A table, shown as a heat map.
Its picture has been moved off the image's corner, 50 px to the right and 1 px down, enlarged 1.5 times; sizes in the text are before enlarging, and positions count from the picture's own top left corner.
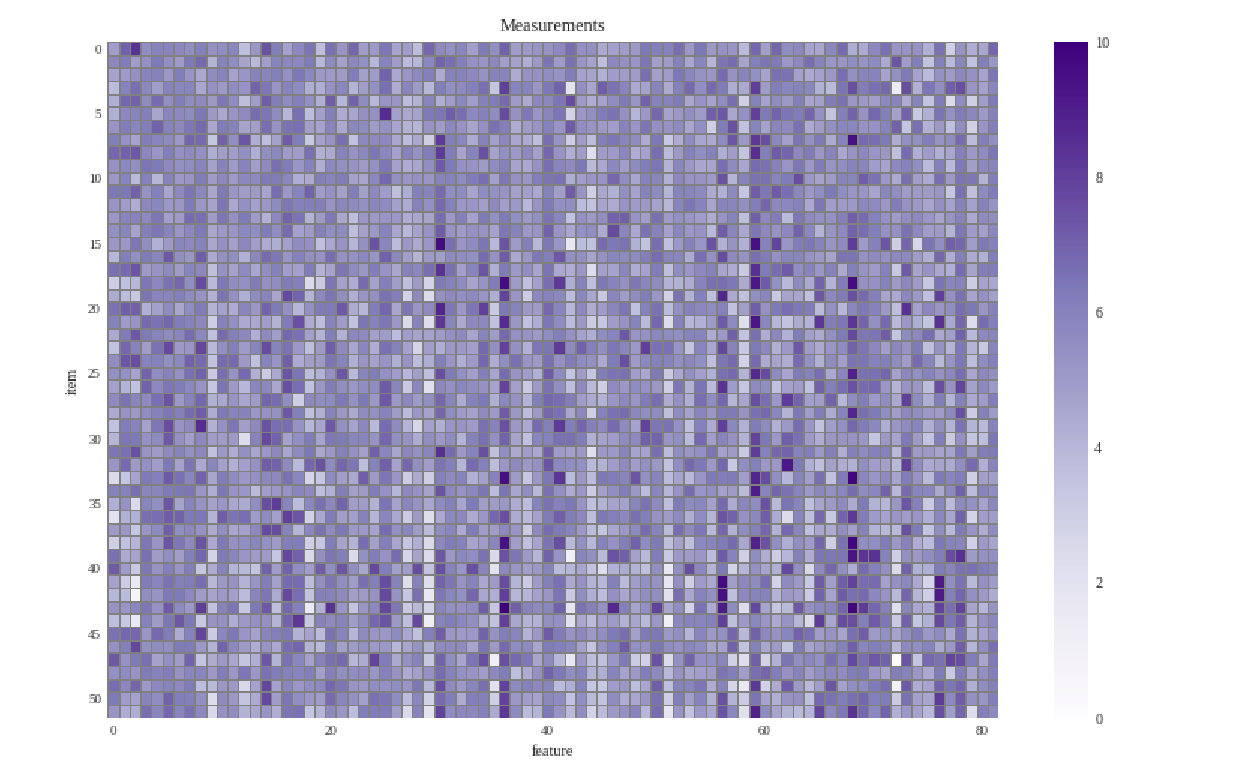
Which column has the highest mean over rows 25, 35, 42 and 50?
56
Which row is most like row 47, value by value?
49
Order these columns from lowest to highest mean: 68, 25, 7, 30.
7, 25, 30, 68
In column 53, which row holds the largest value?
40
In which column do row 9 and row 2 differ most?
30
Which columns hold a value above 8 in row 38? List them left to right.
36, 59, 68
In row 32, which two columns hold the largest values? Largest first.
62, 73
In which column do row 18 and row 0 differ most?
68
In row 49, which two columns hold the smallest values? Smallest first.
72, 58
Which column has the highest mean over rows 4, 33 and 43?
36
